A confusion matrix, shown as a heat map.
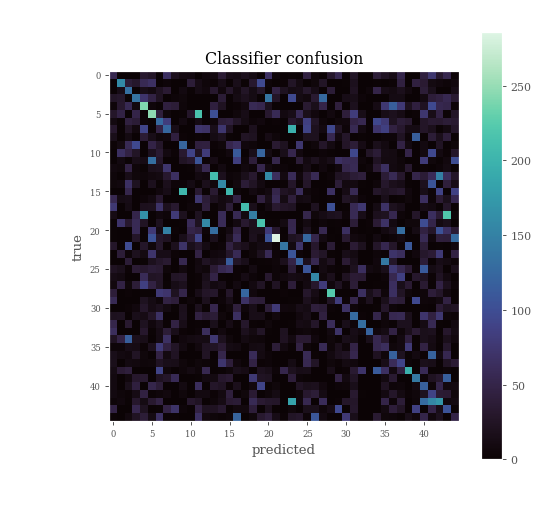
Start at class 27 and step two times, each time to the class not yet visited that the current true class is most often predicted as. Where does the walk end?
36
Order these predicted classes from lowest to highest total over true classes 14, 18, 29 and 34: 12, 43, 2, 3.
12, 3, 2, 43
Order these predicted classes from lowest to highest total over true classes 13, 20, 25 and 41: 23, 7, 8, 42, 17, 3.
17, 8, 3, 23, 7, 42
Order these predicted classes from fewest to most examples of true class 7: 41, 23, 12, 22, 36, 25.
22, 41, 36, 12, 25, 23
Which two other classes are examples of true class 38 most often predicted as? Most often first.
34, 6
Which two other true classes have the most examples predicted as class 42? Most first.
13, 20
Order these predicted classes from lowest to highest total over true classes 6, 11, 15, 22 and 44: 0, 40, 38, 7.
0, 7, 38, 40
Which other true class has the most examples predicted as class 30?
44
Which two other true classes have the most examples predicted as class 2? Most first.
34, 22
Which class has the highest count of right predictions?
21
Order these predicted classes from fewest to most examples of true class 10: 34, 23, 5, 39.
39, 5, 34, 23
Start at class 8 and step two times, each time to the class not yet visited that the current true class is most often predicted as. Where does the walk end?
43
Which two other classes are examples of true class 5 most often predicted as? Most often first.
11, 13
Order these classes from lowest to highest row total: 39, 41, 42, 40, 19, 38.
41, 40, 39, 38, 19, 42
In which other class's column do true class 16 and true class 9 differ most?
3
